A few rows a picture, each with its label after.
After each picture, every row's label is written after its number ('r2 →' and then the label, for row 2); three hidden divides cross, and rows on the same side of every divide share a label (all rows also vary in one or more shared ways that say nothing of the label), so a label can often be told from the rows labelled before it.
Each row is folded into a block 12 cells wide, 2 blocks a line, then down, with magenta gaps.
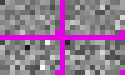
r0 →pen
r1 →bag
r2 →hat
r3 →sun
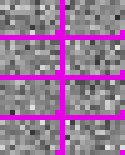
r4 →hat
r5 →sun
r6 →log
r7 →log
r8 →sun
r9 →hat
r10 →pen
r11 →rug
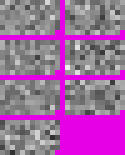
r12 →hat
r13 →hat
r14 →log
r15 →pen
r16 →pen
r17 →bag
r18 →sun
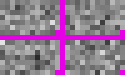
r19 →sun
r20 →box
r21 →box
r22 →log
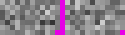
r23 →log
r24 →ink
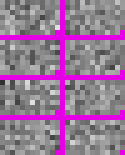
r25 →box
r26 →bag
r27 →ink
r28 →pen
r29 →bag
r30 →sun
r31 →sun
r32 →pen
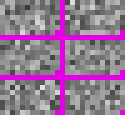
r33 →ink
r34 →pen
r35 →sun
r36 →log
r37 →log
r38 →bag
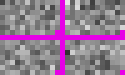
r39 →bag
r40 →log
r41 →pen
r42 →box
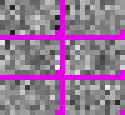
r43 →ink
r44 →rug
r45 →rug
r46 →box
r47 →hat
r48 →log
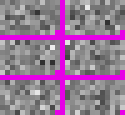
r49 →pen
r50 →pen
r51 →log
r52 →rug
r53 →rug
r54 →box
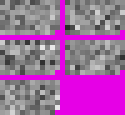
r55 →hat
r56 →box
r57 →log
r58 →ink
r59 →box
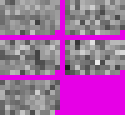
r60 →box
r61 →bag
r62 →box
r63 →box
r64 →ink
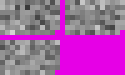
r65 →hat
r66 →bag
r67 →bag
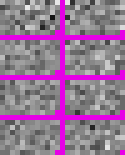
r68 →sun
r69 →rug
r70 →hat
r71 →log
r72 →bag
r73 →sun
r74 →bag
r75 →hat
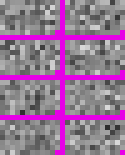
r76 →log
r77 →sun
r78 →bag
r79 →hat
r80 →box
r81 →log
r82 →box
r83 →bag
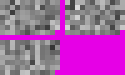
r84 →bag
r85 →sun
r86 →ink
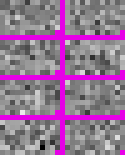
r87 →sun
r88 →log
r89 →sun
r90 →box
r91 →ink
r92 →hat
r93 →ink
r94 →log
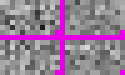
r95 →hat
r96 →box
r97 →pen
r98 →hat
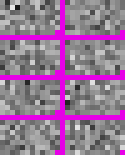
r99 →sun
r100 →box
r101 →box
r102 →rug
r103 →log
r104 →hat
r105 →log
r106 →hat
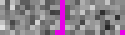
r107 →ink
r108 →bag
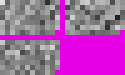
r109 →rug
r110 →sun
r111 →rug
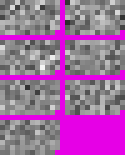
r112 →bag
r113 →ink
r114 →hat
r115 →sun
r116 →pen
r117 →ink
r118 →sun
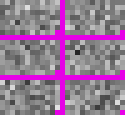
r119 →bag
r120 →ink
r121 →pen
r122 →bag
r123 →rug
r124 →box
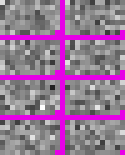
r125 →box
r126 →log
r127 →log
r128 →rug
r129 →box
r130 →sun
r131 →hat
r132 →box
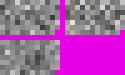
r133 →bag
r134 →bag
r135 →box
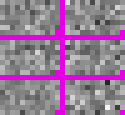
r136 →ink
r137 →log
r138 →ink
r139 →sun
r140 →box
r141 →rug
